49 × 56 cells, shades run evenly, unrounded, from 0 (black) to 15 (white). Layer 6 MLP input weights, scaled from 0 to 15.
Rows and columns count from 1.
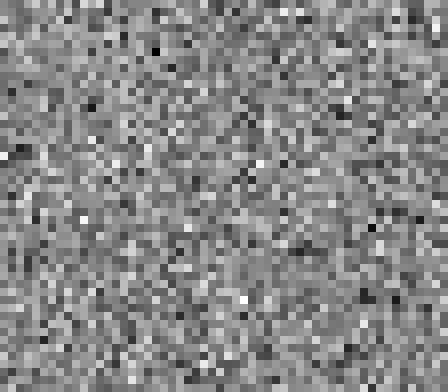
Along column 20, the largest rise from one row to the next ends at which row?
8
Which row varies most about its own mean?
21
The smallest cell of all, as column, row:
20, 7
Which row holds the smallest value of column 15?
46
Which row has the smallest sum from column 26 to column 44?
5
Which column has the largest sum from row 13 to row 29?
6
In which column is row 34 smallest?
4
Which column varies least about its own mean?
41
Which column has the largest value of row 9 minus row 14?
12
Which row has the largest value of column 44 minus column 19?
13
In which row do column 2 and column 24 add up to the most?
29
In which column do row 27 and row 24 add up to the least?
25
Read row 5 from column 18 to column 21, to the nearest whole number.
7 7 7 10
